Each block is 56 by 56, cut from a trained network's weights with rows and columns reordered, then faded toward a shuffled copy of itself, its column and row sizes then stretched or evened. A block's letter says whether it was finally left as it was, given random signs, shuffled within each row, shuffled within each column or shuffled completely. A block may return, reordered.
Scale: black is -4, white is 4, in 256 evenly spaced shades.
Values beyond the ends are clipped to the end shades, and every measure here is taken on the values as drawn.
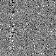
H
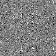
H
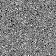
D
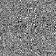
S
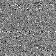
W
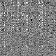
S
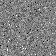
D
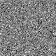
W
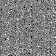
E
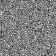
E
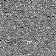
W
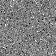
D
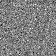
D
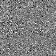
H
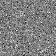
D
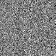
E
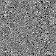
H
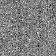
E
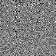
H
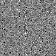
E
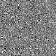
H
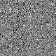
H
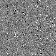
E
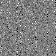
E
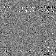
H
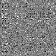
S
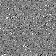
W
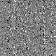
E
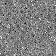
D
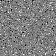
D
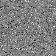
W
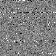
W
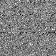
W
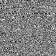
W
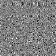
S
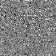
H
